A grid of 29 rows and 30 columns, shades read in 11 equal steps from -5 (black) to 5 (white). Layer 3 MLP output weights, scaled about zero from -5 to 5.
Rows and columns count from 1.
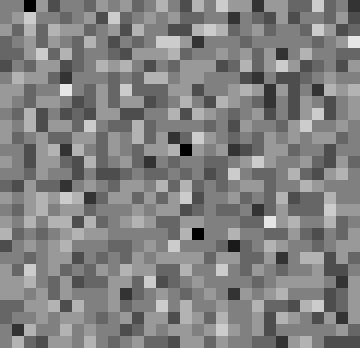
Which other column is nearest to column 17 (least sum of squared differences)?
27
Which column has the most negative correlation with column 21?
13
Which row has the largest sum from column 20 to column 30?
19
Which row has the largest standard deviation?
1
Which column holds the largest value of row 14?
22
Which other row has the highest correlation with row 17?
8
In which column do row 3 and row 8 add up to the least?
23
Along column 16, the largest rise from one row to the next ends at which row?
14
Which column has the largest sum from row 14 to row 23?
16
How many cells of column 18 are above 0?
6
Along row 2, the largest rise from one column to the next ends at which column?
10
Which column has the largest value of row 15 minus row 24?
29
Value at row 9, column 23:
-3
